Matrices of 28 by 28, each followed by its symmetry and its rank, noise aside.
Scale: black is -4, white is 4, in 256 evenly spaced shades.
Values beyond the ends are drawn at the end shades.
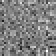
antisymmetric, rank six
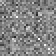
symmetric, rank six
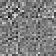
symmetric, rank four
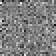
antisymmetric, rank six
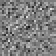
symmetric, rank five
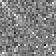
symmetric, rank six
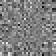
antisymmetric, rank four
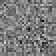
symmetric, rank six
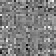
antisymmetric, rank four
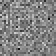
symmetric, rank six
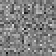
no symmetry, rank five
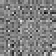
symmetric, rank four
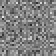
no symmetry, rank four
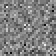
symmetric, rank six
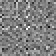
symmetric, rank four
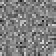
symmetric, rank five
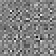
symmetric, rank four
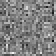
antisymmetric, rank six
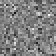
no symmetry, rank six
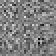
no symmetry, rank five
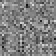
no symmetry, rank six
